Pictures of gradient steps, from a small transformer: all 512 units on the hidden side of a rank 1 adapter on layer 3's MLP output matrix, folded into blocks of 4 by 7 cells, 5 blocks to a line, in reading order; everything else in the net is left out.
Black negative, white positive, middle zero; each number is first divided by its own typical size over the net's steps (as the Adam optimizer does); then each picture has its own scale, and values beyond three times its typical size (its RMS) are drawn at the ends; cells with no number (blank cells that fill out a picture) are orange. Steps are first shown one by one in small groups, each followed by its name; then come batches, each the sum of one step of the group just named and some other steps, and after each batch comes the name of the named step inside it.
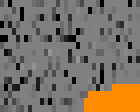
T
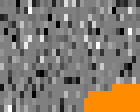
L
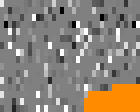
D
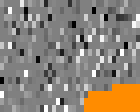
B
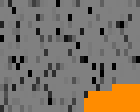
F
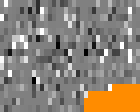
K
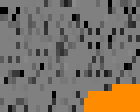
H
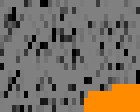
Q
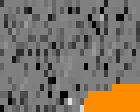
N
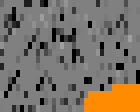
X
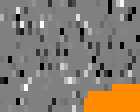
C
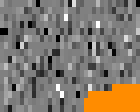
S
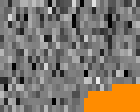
B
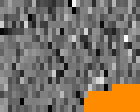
S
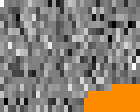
D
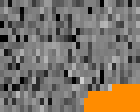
T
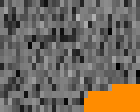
Q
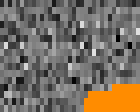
T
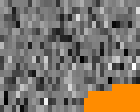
X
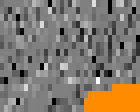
C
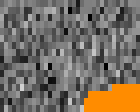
N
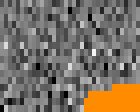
N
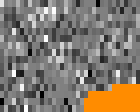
X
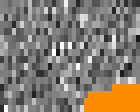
L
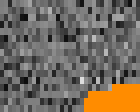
T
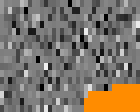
B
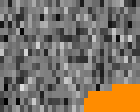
T
